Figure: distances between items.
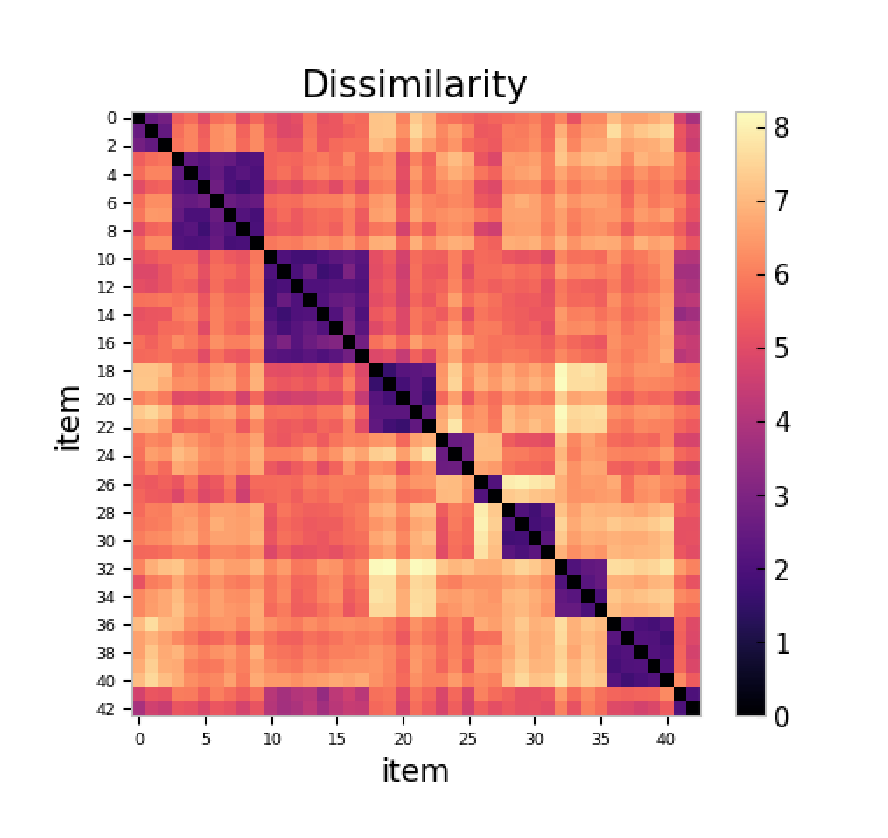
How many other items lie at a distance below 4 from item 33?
3
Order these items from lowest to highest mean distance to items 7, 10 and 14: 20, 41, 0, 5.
5, 41, 20, 0
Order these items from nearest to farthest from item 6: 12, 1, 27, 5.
5, 27, 12, 1
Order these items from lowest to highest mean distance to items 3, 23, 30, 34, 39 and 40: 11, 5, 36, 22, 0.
36, 5, 11, 0, 22
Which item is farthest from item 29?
26
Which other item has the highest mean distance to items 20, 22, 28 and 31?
32
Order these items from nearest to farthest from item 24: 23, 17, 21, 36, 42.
23, 42, 36, 17, 21
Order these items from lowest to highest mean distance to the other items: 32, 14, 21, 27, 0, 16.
14, 16, 0, 27, 21, 32
